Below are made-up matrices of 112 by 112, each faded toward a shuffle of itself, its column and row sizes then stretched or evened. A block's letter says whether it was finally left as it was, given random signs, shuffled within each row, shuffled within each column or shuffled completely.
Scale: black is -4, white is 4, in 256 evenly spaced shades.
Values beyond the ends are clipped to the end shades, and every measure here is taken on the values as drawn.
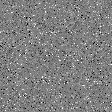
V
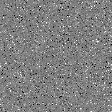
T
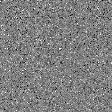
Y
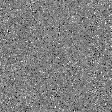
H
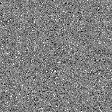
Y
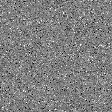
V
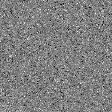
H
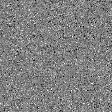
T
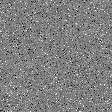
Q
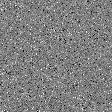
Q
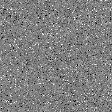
T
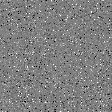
T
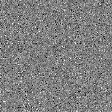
Y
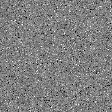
H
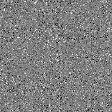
Y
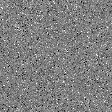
H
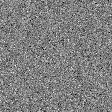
Q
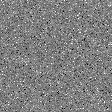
Q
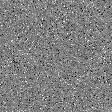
Q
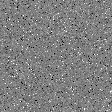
Q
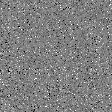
T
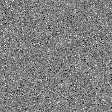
H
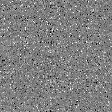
Y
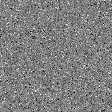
Q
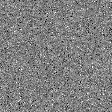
H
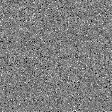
T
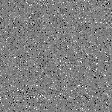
Y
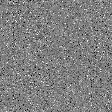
H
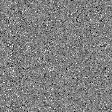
T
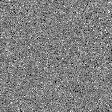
V
